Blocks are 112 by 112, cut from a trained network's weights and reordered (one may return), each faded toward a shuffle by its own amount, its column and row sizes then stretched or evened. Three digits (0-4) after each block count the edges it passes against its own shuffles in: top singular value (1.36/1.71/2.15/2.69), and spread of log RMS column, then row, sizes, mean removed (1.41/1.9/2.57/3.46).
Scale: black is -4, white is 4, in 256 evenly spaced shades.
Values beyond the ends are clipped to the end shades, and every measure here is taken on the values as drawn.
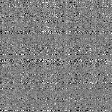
2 2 4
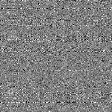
3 0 3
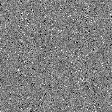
0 2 0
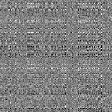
4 3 3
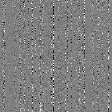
2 4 0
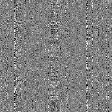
3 4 0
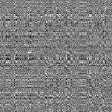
4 3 3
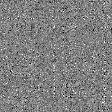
0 2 1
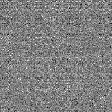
3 1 1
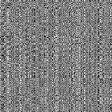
4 4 2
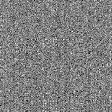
2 0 2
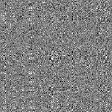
3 3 2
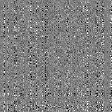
2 4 3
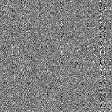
3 3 0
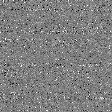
0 0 3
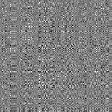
4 3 3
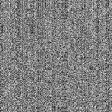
3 1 0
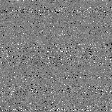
0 0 3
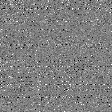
2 0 3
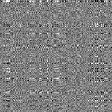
4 3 3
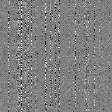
2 4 0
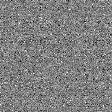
1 1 2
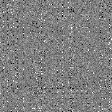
1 3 1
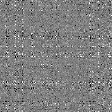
2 3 3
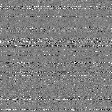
2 1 4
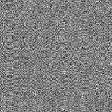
4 2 2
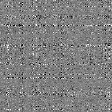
1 3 4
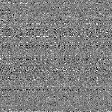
3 2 3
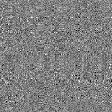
3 1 2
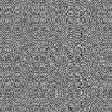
4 2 0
